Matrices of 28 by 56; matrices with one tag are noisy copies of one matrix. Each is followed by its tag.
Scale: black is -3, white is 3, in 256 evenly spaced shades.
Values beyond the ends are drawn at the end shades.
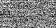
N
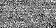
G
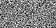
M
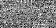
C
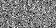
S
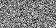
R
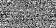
N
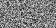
R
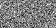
R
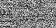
N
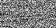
N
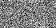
M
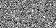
R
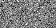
M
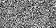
M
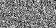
S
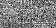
C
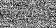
N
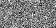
M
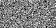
M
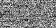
N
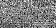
C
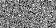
S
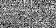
C
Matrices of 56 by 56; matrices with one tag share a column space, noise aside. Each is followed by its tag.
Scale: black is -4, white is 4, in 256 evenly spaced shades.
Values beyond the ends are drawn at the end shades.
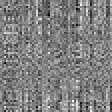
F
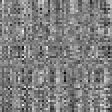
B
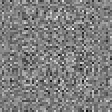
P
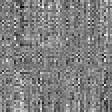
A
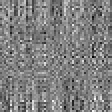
F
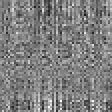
F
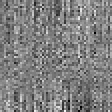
F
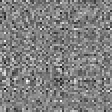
P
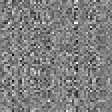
P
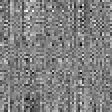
A
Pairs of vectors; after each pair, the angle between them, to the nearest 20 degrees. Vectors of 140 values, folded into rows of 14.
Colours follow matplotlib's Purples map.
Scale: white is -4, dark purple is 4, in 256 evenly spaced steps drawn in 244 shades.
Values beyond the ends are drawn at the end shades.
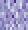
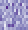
100 degrees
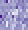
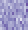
120 degrees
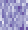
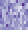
120 degrees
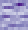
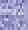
60 degrees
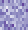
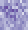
140 degrees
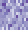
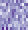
140 degrees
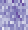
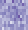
20 degrees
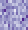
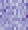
40 degrees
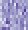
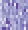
20 degrees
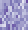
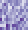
40 degrees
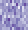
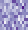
100 degrees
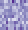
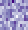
60 degrees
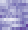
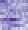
160 degrees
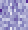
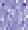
80 degrees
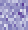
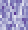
100 degrees
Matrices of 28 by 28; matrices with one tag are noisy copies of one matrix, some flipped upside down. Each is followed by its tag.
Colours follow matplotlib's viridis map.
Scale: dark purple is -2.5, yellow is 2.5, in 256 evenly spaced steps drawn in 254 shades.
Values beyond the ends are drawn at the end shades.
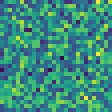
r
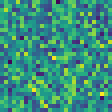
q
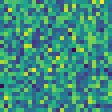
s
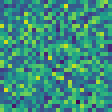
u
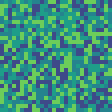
q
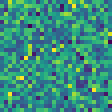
s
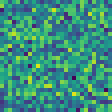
u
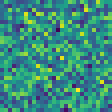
u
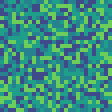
r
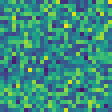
r
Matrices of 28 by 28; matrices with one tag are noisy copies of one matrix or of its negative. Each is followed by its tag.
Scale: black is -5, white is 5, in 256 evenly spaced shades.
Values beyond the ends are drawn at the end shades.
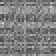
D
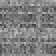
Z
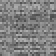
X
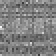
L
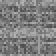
Z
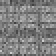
Z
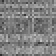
L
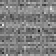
D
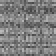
D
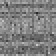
L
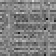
X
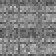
Z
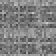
Z
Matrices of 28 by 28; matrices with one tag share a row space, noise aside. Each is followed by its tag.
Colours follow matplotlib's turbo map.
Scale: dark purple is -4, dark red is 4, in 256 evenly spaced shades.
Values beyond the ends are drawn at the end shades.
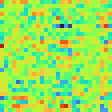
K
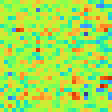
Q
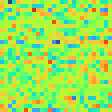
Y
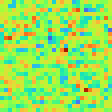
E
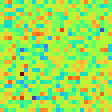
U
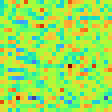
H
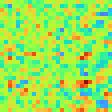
Q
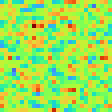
Y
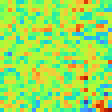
Q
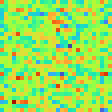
K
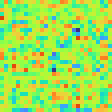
K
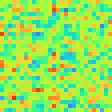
Y
